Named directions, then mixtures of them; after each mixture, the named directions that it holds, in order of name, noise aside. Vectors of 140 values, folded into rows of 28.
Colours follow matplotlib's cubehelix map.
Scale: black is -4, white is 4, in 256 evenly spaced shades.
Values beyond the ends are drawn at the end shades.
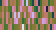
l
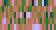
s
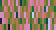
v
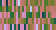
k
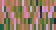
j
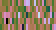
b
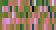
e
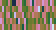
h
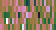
b.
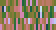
j.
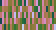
l, v.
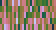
e, h, k.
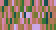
l, s.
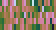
h, s.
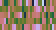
b, h, s.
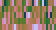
s.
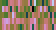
e.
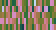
e, h.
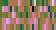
e.
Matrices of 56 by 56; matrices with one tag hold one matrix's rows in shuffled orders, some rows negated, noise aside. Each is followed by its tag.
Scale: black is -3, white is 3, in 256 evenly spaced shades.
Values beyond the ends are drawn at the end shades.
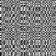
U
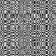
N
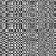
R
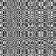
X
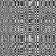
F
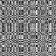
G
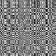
N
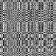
X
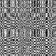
N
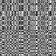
G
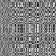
F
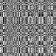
X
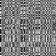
U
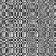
R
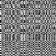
U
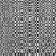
F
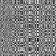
F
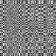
X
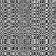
N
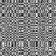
G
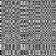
U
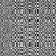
F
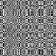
X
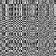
R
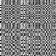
U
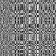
F
